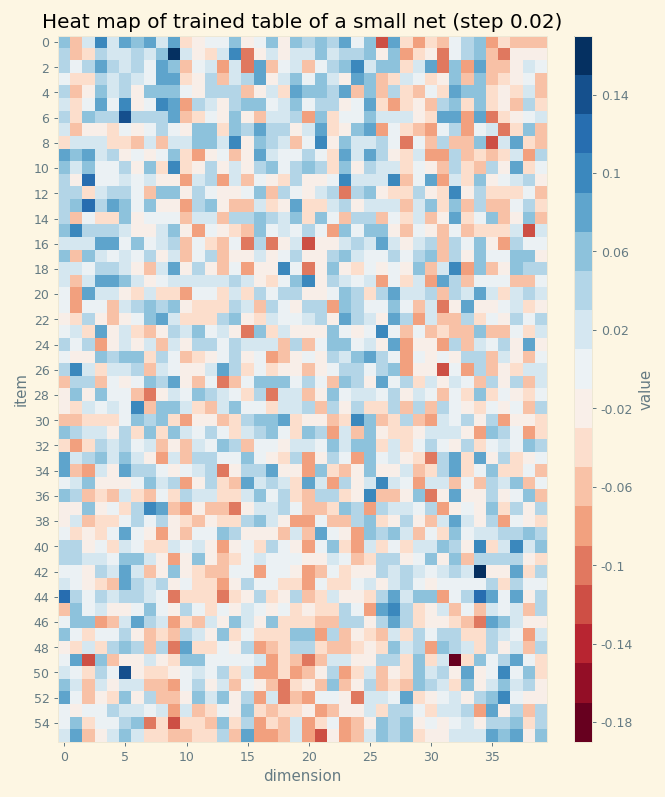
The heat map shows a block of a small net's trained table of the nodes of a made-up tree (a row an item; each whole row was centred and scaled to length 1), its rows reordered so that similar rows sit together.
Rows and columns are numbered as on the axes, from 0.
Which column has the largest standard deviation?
9
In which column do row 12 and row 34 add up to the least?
23
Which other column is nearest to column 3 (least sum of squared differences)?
4
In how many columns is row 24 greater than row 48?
21
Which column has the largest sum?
5
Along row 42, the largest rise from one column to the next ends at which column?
34
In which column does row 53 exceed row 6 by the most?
35
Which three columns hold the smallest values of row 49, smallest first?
32, 2, 20
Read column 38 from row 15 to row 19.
-0.12 0 0.06 0.04 -0.06
